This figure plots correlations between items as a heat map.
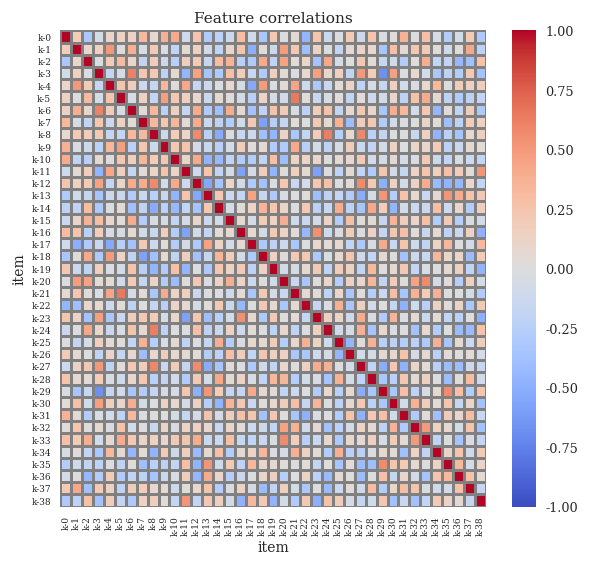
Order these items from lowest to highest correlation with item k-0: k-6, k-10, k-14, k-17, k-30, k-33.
k-14, k-17, k-30, k-6, k-33, k-10
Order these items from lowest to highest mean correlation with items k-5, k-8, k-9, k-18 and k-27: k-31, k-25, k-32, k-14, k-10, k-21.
k-31, k-14, k-25, k-32, k-10, k-21
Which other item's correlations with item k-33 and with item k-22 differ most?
k-20
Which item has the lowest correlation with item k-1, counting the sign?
k-17
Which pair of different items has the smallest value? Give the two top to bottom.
k-3, k-29
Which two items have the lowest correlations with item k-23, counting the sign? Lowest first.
k-11, k-38
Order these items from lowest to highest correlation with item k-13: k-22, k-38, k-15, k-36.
k-15, k-22, k-38, k-36
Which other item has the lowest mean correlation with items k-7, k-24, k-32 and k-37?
k-18
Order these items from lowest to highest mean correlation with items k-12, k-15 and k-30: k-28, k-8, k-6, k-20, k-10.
k-28, k-10, k-8, k-20, k-6
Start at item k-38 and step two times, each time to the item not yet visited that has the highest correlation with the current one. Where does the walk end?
k-4
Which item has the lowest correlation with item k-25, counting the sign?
k-26
